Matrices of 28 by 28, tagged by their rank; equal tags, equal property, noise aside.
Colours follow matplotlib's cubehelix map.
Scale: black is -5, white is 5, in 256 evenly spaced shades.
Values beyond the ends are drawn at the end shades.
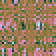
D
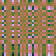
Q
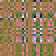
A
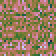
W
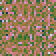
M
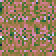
W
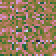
W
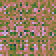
W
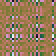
Q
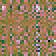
D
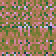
D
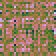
D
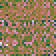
W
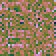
M
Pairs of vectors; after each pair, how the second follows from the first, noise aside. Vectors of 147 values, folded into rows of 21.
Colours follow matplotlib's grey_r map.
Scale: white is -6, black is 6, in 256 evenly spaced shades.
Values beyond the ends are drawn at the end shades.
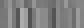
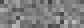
shuffled.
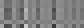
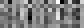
reversed, scaled up.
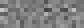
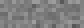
wrapped around, negated, shrunk.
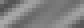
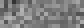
sign-scrambled.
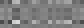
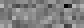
reversed, negated.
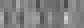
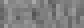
wrapped around, negated, shrunk.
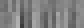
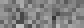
sign-scrambled.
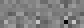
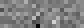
shuffled.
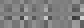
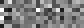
reversed, scaled up.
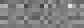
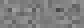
wrapped around, negated, shrunk.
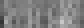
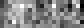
reversed, scaled up.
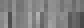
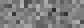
shuffled.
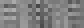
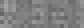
wrapped around, negated, shrunk.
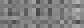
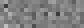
reversed, partly zeroed.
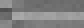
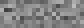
sign-scrambled.
